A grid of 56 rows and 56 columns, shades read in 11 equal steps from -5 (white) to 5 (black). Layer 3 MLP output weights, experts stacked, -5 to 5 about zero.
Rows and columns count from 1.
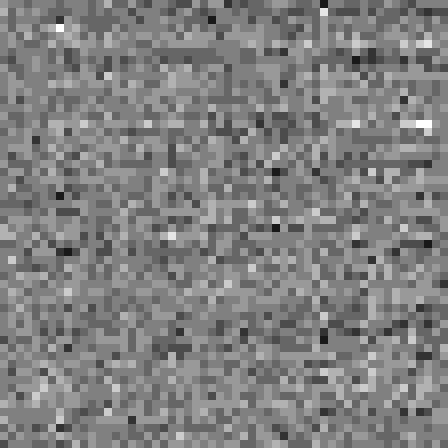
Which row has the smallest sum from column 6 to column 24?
16
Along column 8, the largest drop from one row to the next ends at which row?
4
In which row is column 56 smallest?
44
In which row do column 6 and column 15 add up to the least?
49
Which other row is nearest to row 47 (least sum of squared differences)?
12
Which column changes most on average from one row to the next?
41
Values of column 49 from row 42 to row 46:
3 -1 -1 -1 -1
